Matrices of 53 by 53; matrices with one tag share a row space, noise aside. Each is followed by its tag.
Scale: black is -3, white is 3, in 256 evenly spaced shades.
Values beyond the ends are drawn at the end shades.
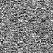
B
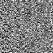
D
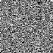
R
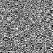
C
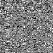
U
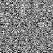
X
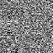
C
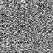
X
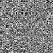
X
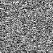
U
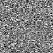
D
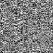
B
